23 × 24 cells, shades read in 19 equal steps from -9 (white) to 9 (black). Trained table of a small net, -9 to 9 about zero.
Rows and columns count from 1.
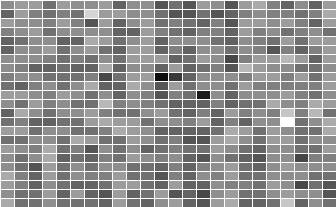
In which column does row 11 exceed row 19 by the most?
15
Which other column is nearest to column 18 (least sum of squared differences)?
11
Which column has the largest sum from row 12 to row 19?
14
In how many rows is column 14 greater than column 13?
16
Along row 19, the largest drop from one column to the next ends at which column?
4
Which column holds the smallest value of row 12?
8
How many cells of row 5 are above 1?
5
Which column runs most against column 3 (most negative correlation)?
9
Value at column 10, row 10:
-3
